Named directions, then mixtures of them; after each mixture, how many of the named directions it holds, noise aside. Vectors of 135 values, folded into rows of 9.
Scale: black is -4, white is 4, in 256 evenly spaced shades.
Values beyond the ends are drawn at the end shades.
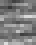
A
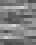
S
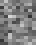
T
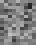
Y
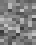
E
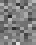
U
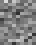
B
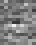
four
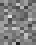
one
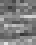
one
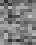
four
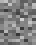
two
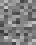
four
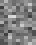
one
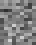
two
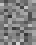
one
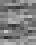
one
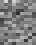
one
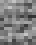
two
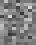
two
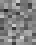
three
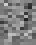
one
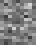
three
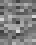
three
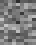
four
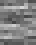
one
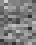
three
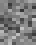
one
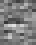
three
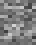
two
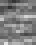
one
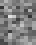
one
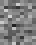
four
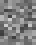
three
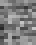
three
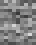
three
